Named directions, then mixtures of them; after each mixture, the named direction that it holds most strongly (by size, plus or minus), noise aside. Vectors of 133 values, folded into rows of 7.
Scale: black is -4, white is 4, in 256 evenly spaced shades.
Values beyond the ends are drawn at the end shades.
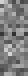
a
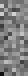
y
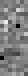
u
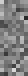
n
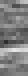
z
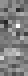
u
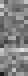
z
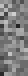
y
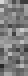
a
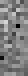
u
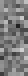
u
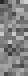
a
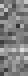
z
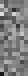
y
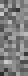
y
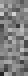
y
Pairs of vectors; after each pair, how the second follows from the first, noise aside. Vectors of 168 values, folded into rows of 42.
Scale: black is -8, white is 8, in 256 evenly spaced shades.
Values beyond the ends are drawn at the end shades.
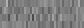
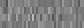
negated.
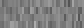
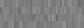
wrapped around, negated, shrunk.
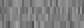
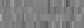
reversed, negated, partly zeroed.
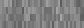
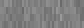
shrunk.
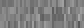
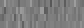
reversed, negated, partly zeroed.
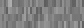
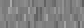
partly zeroed.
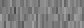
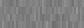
wrapped around, negated, shrunk.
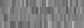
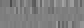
reversed, negated, partly zeroed.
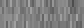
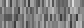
negated, scaled up.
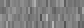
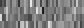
reversed, scaled up.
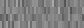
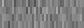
wrapped around.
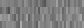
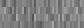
wrapped around.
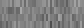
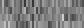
reversed, scaled up.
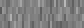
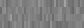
shrunk.
